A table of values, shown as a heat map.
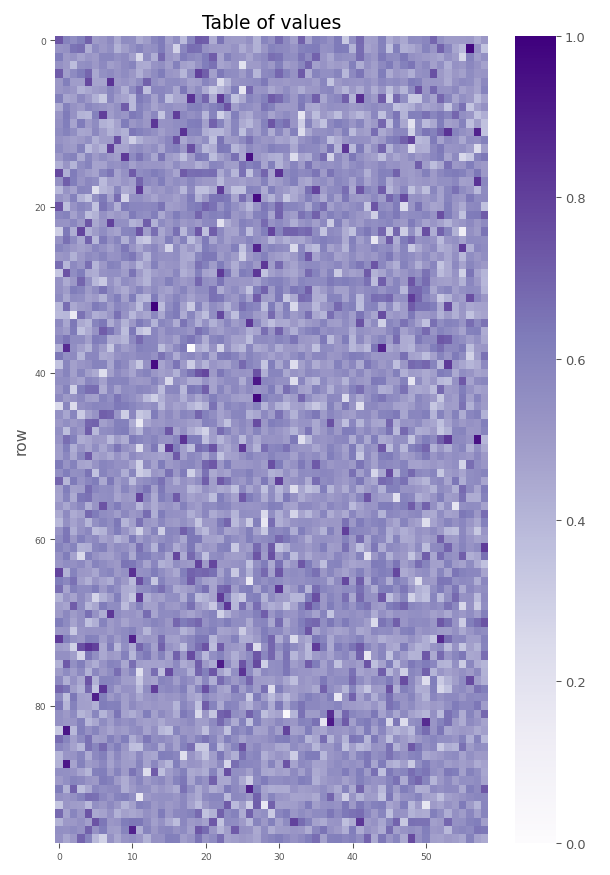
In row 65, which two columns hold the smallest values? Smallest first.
26, 49
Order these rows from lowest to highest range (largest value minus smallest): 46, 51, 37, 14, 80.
80, 51, 46, 14, 37
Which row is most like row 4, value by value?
0
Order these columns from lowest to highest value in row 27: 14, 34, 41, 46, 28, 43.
46, 14, 34, 41, 43, 28
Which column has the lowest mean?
32
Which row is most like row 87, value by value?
83
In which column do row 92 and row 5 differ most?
28
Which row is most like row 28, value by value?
75
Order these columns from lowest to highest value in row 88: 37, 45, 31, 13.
31, 37, 45, 13
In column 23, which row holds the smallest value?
87
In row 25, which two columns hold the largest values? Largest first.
27, 55
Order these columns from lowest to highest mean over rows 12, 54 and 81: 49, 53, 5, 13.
49, 13, 5, 53
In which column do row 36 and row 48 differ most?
57
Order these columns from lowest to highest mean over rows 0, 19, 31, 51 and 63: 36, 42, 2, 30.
36, 42, 2, 30
